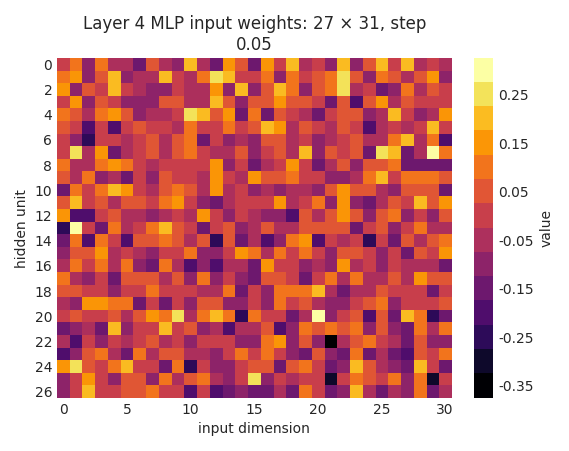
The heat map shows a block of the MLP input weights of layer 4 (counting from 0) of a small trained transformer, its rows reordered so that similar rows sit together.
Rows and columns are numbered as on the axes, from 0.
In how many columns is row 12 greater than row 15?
9
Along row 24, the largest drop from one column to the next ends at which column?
10
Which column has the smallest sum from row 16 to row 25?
21
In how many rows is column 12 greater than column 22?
8
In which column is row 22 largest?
17
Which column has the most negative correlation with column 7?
14
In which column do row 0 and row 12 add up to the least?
2
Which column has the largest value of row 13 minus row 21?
1
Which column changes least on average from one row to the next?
6
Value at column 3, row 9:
-0.1
